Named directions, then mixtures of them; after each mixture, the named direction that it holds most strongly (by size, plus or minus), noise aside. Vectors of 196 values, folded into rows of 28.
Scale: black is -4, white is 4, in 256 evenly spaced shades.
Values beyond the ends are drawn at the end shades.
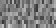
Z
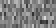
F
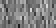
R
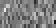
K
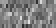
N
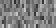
Z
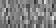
K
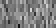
R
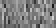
R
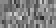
Z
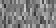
R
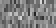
Z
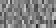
Z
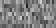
F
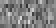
N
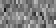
K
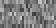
F
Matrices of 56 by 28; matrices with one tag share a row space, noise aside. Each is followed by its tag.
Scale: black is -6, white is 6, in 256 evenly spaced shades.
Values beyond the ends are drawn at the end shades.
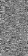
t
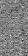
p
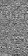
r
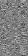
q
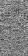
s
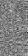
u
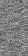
p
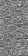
u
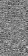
s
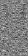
q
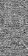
s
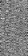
t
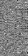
u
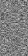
q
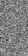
t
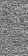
r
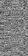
s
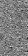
u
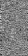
t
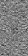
q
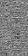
r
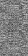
p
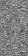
q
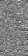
u
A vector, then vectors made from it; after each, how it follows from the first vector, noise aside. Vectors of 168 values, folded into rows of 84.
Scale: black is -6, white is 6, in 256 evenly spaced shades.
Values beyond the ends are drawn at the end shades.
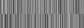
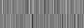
wrapped around, partly zeroed.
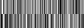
scaled up.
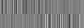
negated, partly zeroed.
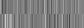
negated, partly zeroed.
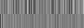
wrapped around, partly zeroed.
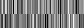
scaled up.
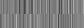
wrapped around, partly zeroed.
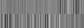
partly zeroed.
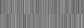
reversed, shrunk.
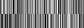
scaled up.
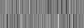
wrapped around, partly zeroed.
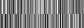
scaled up.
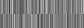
wrapped around, negated.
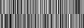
scaled up.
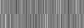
negated, partly zeroed.
